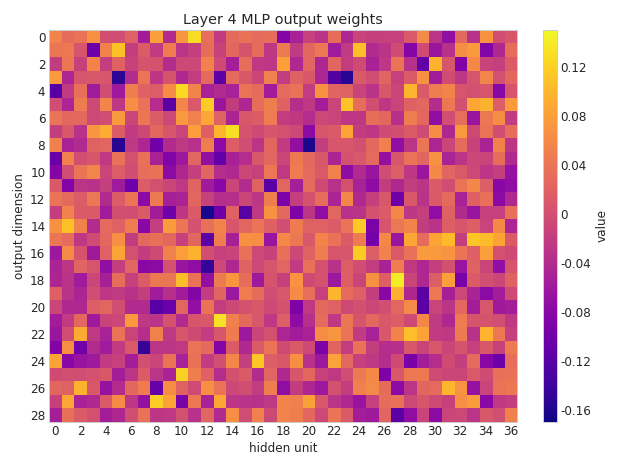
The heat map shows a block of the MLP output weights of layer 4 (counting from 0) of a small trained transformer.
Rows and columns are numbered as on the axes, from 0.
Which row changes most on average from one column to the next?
15
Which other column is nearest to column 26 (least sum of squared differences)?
31
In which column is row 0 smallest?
18
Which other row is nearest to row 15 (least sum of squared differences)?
16
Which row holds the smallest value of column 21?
23
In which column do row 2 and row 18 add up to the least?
32
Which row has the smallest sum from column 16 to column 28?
11
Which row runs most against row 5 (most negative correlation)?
27
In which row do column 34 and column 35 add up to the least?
24
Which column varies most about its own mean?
12
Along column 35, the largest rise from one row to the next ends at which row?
25
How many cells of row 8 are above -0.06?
31
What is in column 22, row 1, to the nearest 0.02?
-0.06
